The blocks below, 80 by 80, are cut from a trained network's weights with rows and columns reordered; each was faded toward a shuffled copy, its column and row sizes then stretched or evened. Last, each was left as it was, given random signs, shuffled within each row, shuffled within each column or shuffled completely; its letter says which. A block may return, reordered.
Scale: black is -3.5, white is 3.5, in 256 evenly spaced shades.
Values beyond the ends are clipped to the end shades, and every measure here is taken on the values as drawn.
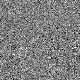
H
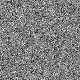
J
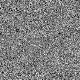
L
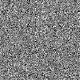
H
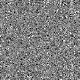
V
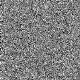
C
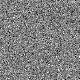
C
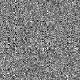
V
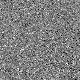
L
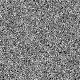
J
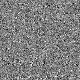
L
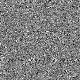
L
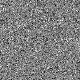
L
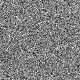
J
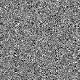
V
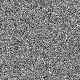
J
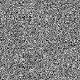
V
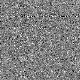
H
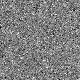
J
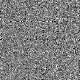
H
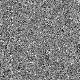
C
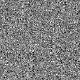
H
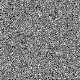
C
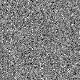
C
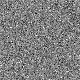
J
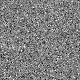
J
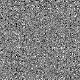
H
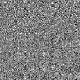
V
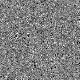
H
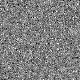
L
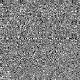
V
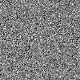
H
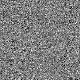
H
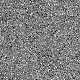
J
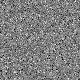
J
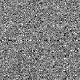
V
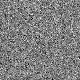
J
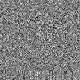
V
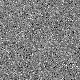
J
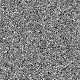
L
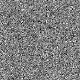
H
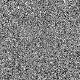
H
